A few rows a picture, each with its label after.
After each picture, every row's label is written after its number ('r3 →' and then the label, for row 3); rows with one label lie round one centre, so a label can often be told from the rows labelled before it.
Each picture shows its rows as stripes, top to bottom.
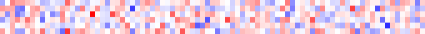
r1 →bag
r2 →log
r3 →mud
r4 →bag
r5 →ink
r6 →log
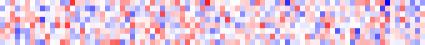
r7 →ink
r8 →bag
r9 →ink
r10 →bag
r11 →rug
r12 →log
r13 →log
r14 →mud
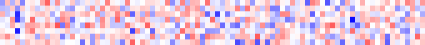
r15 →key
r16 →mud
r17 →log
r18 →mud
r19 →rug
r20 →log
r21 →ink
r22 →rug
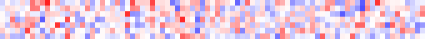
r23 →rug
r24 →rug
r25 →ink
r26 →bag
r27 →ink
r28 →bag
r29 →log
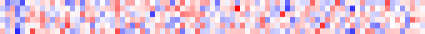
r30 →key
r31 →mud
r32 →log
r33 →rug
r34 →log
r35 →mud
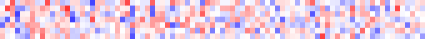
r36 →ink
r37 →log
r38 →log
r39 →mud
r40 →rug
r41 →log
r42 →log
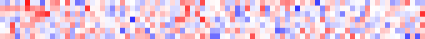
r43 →bag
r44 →rug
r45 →rug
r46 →log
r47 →ink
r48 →mud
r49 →log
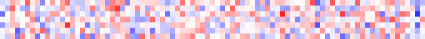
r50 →bag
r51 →mud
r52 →bag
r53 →ink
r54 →bag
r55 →log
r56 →ink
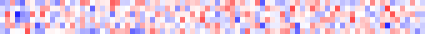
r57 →mud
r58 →key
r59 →log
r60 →log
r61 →ink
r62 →bag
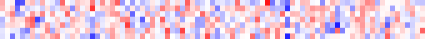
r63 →mud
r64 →mud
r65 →log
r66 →ink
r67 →ink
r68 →key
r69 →key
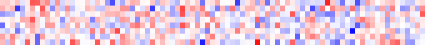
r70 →rug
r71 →log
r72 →key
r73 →ink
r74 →rug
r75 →mud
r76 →ink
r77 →ink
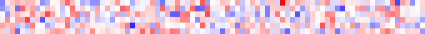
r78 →bag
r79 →ink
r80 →rug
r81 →bag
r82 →log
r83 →mud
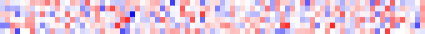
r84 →rug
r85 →key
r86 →log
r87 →ink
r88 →bag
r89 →mud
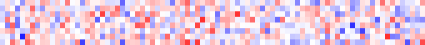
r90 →rug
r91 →mud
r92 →mud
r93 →log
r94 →mud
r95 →rug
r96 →key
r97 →rug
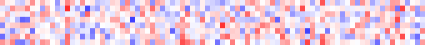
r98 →log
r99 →bag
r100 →rug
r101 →log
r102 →bag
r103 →key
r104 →bag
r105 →log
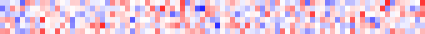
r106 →key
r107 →ink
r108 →key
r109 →log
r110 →mud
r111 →log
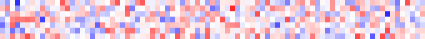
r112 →mud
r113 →log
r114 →ink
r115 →bag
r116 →mud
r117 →key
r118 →ink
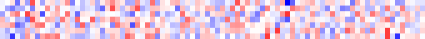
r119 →mud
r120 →key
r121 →bag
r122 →mud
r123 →log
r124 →key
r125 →key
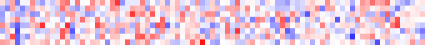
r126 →mud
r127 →mud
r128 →key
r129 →ink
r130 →log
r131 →mud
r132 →mud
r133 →log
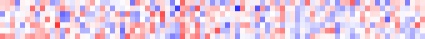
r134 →log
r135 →rug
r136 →ink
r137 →ink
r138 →rug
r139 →rug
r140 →rug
